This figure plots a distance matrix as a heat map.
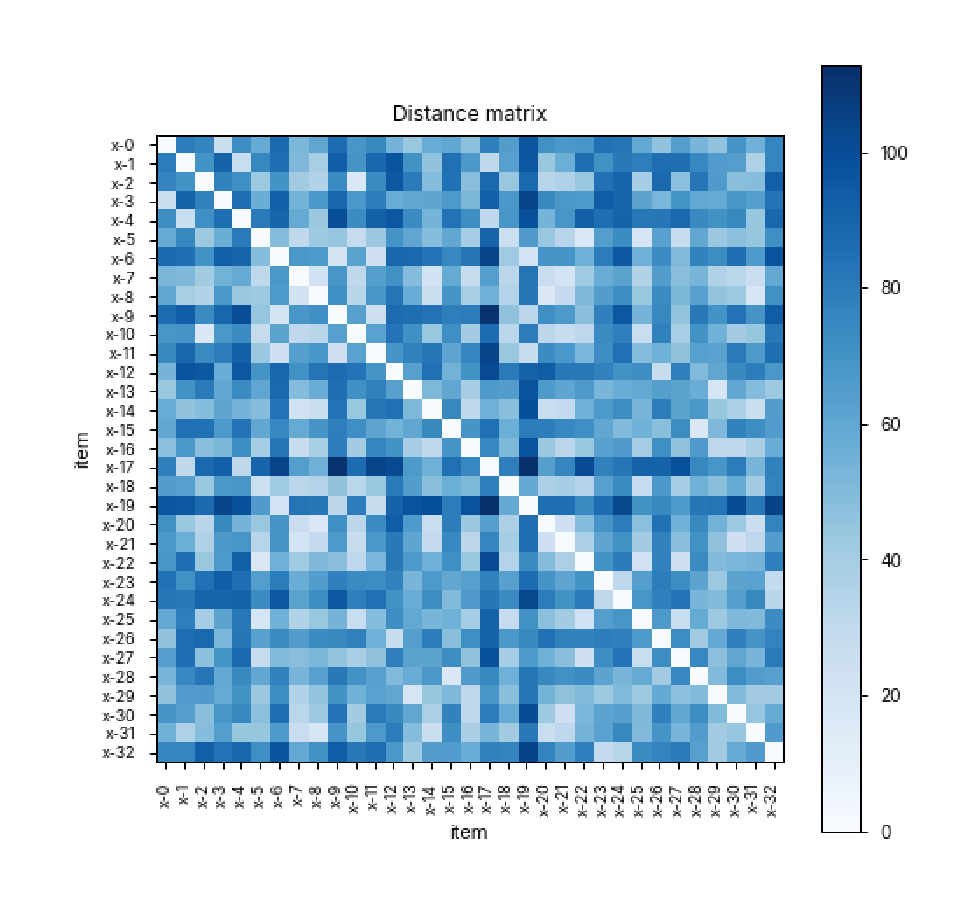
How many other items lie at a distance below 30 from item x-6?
3
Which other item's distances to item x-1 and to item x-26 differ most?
x-12
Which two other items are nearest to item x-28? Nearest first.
x-15, x-26
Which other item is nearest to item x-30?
x-21
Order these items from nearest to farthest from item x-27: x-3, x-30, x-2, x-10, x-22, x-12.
x-22, x-10, x-2, x-30, x-3, x-12
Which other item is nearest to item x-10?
x-2
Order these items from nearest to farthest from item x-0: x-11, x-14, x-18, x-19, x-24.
x-14, x-18, x-11, x-24, x-19
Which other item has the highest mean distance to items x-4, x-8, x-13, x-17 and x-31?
x-19
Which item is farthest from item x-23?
x-3
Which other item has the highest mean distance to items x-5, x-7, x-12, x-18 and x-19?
x-17
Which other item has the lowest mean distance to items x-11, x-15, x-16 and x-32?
x-29
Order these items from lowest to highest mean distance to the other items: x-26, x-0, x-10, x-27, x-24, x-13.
x-10, x-27, x-13, x-0, x-26, x-24
